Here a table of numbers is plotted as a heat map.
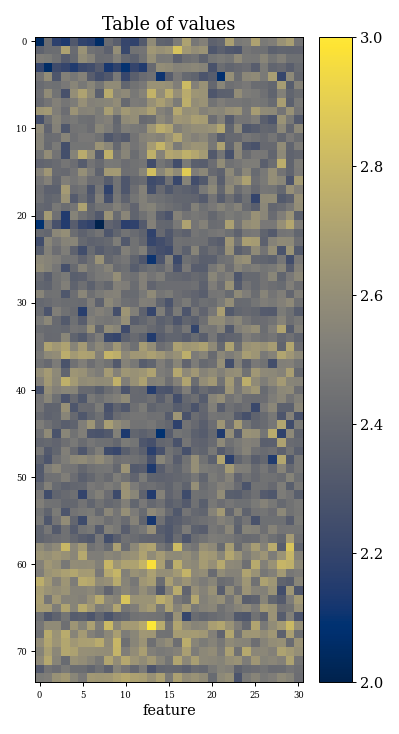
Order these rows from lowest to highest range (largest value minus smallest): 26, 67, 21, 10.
26, 10, 67, 21
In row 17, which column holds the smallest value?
8
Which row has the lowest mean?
3
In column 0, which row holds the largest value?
62
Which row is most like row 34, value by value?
47
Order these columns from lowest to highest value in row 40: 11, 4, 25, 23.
11, 23, 4, 25
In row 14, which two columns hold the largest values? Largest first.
28, 21
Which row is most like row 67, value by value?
60
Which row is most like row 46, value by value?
14
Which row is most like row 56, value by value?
30
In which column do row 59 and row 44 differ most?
29
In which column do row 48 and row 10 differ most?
13
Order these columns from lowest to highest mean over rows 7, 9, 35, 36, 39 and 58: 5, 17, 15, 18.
15, 18, 5, 17
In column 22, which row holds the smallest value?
48
